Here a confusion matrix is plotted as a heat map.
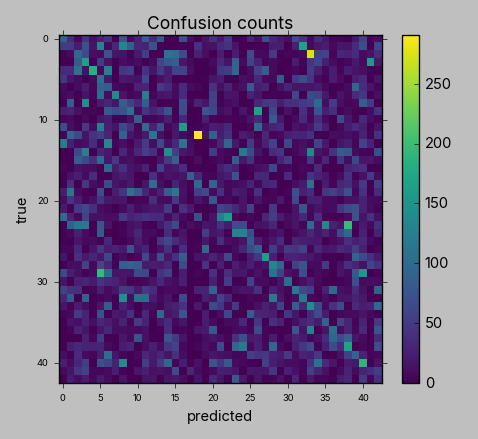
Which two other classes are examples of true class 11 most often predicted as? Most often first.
16, 5
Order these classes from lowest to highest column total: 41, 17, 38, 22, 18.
17, 41, 18, 22, 38
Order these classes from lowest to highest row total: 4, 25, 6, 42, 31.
42, 25, 6, 31, 4
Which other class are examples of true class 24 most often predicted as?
23
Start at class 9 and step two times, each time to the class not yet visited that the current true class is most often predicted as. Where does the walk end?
19
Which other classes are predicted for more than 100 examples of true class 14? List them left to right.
3, 24, 33
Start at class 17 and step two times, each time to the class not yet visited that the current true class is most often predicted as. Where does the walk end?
38
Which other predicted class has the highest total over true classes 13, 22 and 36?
0
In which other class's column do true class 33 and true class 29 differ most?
5
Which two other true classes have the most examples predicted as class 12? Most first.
18, 1
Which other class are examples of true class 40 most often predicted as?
8
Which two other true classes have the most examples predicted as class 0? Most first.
13, 22
